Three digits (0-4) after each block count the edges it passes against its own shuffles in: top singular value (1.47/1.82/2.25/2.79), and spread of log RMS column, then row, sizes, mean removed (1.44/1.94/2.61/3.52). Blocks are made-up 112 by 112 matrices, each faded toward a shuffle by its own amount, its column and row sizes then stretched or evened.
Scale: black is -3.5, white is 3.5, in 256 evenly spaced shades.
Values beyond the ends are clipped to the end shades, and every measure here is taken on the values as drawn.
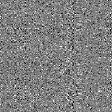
3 3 1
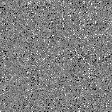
0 2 2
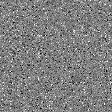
1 1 1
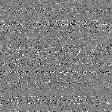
1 1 4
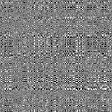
4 3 4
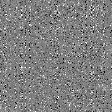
2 3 1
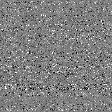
0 0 3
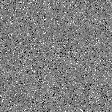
0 0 1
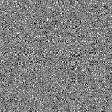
3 0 2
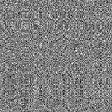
4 2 0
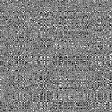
4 2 3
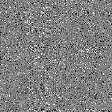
2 2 2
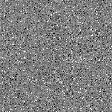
2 1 1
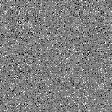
3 1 0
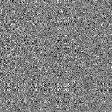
3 2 2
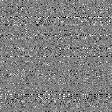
3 1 4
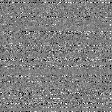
1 1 4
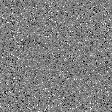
0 1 0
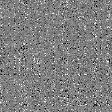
1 3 2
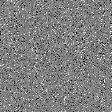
0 2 0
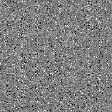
2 2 0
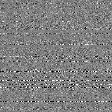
2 1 4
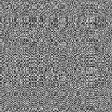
4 2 3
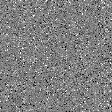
1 2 0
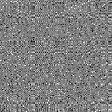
4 0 2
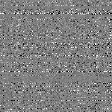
2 2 4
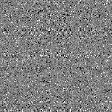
3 2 2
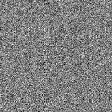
2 1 0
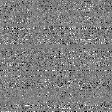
1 1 4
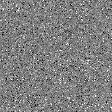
0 1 1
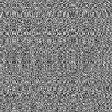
4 0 3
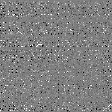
1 2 3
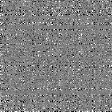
1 3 4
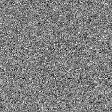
1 0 2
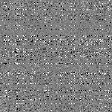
2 3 4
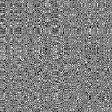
4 3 0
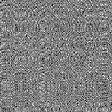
4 1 0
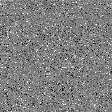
1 0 2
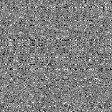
3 0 3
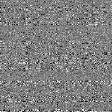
2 2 4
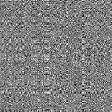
4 2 2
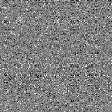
3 1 2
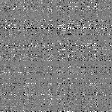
1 3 4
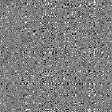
3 3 3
